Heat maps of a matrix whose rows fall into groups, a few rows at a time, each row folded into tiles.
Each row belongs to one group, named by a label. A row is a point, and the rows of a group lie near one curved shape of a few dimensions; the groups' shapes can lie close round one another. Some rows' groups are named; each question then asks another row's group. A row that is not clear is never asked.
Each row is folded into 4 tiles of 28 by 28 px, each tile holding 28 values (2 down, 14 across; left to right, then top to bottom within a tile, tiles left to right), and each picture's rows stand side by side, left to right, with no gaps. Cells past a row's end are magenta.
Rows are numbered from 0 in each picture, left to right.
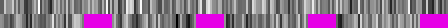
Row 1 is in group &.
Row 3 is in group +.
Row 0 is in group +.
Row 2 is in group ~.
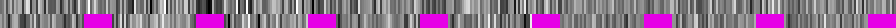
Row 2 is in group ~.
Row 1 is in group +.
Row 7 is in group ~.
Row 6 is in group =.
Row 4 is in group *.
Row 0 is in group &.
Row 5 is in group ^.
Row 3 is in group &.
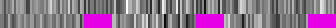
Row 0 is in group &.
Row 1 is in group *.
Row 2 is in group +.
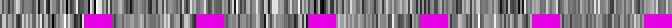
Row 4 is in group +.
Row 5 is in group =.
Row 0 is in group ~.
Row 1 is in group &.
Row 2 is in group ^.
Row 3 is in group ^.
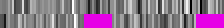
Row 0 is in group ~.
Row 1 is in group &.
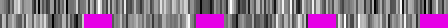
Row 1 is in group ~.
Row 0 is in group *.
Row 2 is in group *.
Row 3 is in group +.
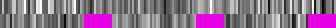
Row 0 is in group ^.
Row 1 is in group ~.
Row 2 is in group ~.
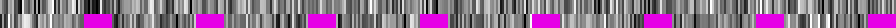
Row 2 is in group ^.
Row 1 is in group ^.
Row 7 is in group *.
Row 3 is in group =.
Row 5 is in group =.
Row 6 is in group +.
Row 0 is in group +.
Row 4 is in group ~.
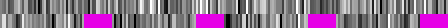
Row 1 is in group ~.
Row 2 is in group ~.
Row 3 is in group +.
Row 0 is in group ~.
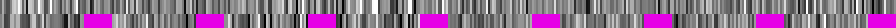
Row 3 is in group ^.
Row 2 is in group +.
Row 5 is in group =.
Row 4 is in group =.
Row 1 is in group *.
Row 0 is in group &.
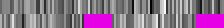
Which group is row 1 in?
+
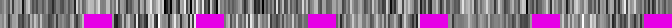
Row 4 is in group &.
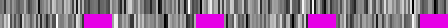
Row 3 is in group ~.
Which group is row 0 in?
~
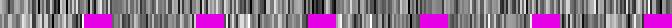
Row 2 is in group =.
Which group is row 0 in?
+
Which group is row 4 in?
~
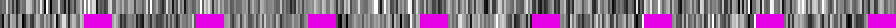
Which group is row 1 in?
+
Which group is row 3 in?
^
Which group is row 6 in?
~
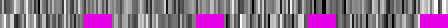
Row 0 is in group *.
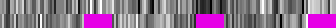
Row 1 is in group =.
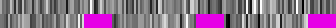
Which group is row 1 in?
&
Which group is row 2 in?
~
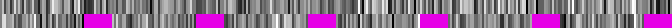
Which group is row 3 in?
~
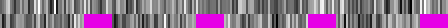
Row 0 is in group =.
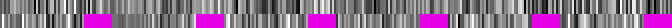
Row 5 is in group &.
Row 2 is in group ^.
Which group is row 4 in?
+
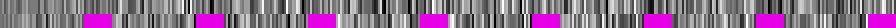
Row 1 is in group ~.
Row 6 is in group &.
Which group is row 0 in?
+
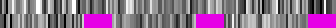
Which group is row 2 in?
+
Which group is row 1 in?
&
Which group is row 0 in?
^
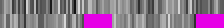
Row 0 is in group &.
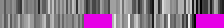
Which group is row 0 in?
+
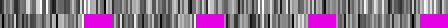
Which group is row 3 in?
~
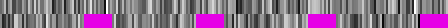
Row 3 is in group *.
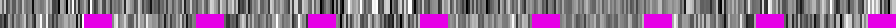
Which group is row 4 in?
&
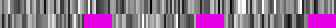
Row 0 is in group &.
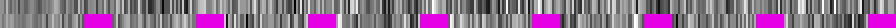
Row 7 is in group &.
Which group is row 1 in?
&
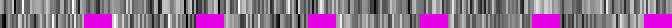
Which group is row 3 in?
^
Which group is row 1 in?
^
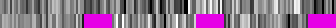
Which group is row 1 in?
^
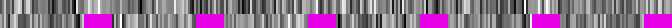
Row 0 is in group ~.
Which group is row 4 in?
~
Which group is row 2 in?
&
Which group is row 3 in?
=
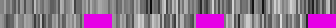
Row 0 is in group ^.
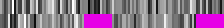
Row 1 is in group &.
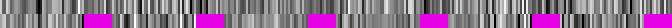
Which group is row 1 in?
&
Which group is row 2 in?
+
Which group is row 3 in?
&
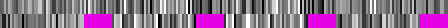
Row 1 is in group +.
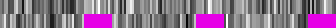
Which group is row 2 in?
=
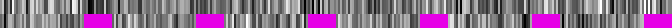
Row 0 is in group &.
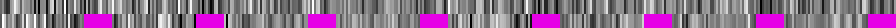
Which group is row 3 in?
=
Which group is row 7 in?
&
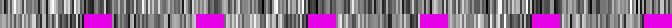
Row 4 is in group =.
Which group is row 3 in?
~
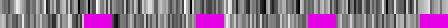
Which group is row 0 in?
&
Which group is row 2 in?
^
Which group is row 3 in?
&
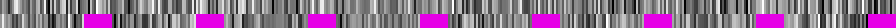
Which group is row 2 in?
&
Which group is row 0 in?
&
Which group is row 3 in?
^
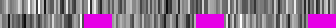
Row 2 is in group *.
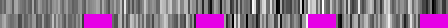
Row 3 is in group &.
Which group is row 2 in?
~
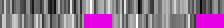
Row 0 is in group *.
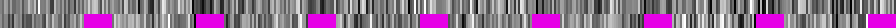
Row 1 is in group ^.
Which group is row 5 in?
=
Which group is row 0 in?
+
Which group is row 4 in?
&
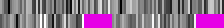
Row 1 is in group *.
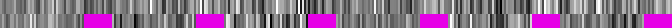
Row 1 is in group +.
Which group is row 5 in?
^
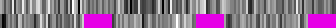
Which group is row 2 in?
~
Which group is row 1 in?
&
